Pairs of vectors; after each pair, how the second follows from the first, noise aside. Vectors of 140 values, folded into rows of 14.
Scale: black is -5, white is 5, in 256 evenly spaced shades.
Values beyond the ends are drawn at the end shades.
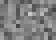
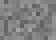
wrapped around, shrunk.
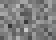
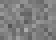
shrunk.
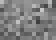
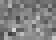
reversed.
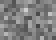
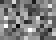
reversed, scaled up.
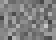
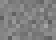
shrunk.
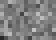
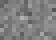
wrapped around, negated, shrunk.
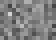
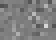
reversed, partly zeroed.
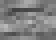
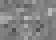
reversed, partly zeroed.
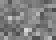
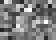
reversed, scaled up.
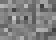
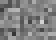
reversed.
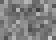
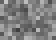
reversed.
